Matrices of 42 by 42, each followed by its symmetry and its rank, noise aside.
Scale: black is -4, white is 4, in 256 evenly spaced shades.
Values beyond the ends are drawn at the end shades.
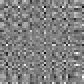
no symmetry, rank three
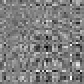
no symmetry, rank three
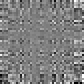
antisymmetric, rank two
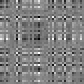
symmetric, rank one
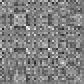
symmetric, rank three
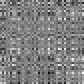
no symmetry, rank two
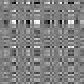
no symmetry, rank one
